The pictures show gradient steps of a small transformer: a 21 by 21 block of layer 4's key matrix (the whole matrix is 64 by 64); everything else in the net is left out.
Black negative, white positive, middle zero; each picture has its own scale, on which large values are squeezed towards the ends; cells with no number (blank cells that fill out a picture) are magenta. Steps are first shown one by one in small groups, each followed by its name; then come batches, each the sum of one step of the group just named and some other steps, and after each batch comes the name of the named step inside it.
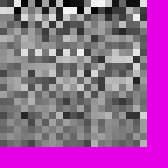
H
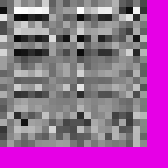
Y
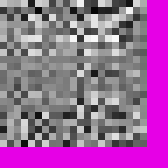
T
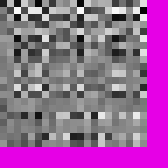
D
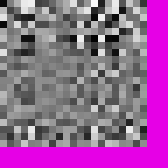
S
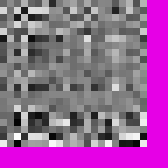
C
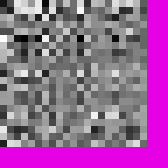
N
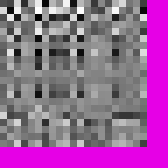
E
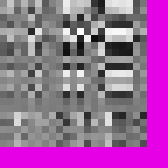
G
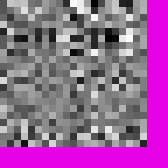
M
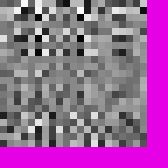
N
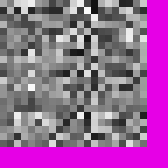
M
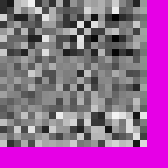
S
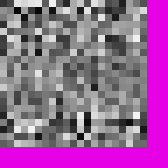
S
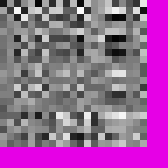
D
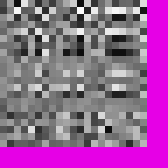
D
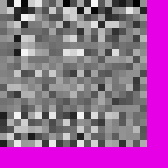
H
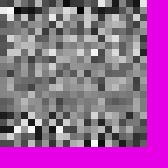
H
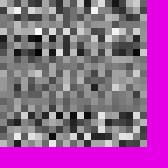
C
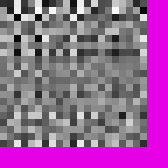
E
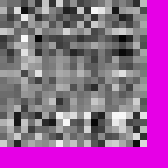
C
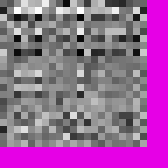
Y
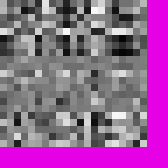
C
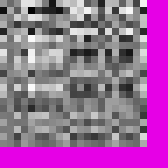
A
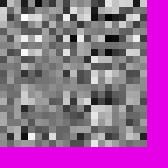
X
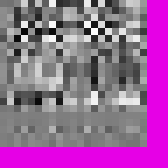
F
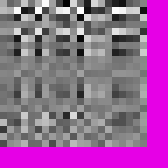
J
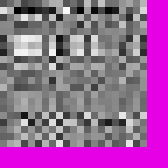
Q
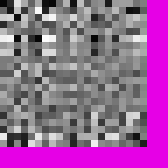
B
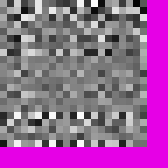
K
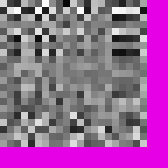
J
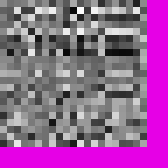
K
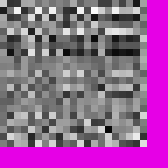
K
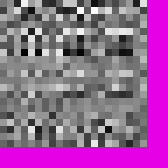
A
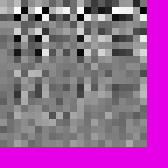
J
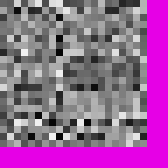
Q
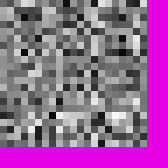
F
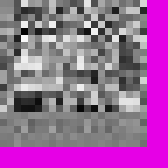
F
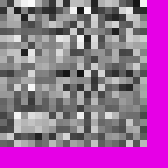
A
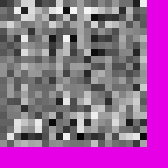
X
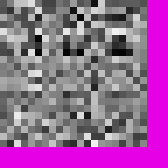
B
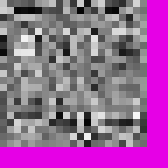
Q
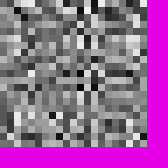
Q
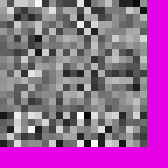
K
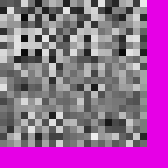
Q
